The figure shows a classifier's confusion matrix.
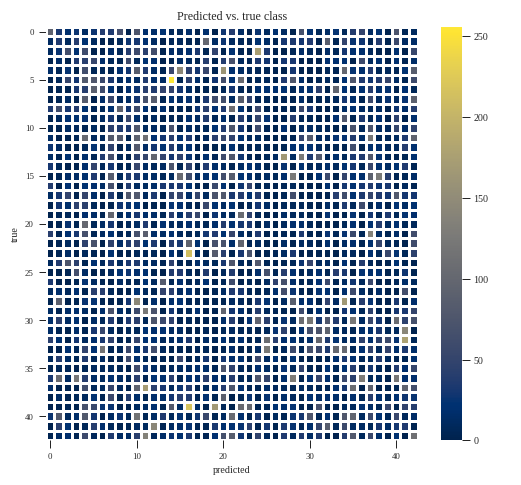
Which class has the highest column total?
10
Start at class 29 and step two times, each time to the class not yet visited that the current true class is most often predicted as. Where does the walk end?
37
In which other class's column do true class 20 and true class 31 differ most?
41
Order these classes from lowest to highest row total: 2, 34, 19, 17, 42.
34, 19, 2, 42, 17
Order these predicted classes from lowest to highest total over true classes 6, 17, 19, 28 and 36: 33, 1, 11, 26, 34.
26, 11, 33, 1, 34
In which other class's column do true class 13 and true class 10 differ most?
27
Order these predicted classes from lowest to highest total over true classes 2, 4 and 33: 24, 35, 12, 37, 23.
23, 35, 37, 12, 24
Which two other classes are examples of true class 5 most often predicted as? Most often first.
14, 22
